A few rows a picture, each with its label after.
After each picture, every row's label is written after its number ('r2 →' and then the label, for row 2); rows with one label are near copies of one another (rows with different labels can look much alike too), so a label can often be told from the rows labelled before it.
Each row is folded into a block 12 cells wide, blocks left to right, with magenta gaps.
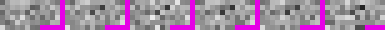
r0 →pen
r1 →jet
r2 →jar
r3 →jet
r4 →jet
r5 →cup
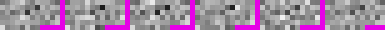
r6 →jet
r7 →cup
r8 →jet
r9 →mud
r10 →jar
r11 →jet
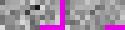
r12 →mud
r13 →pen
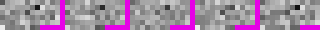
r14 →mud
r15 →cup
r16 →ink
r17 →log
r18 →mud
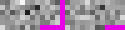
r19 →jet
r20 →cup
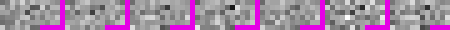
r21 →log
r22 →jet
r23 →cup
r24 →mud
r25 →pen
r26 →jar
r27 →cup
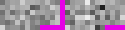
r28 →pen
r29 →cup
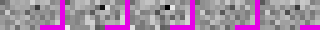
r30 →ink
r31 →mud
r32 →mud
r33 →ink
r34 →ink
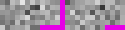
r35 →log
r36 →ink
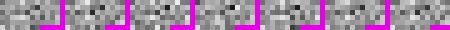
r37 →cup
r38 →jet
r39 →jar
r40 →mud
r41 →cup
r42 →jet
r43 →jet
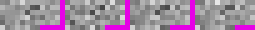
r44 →log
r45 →jar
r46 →log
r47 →log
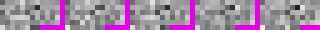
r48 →cup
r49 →pen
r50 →cup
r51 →mud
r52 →mud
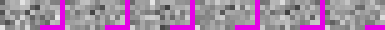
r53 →pen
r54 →jet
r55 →cup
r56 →log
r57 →jet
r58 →pen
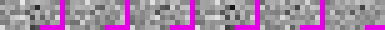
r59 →cup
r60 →pen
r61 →log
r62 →cup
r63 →jar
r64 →ink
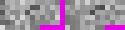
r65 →pen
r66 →log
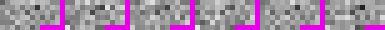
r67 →ink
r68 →log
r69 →jet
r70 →pen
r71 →ink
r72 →cup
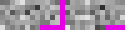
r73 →jet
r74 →cup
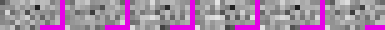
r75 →ink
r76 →jet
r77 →cup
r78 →cup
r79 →cup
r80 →jet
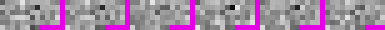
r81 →cup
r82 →cup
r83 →log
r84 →mud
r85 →mud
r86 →pen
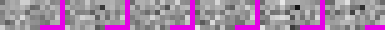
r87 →pen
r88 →cup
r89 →jar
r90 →pen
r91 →cup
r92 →jet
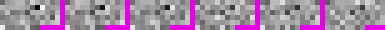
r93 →mud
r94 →mud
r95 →mud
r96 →jar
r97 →jet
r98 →ink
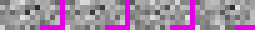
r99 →jet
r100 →jet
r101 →jar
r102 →mud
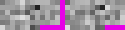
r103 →cup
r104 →mud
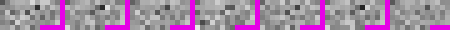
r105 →ink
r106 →mud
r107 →ink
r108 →pen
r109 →jar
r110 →mud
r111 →ink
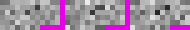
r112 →ink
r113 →log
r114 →jet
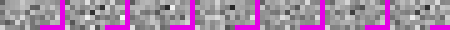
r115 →pen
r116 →jar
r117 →mud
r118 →cup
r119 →jar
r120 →jet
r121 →jar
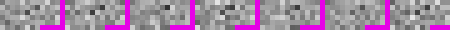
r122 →jar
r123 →jet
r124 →mud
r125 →log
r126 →cup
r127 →ink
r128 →jar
